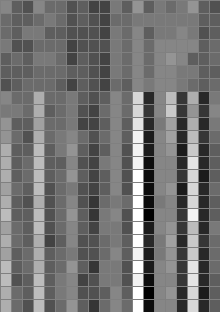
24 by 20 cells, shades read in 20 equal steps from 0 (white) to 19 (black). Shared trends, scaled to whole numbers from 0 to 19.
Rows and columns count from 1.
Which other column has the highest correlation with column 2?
16
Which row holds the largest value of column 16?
1
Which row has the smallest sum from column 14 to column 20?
4
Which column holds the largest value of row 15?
14
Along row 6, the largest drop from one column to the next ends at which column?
11
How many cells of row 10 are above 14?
3
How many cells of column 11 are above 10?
2
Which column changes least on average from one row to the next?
15
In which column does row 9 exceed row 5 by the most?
17
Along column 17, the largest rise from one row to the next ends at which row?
8
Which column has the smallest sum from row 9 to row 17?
13
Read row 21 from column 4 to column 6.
6 12 11
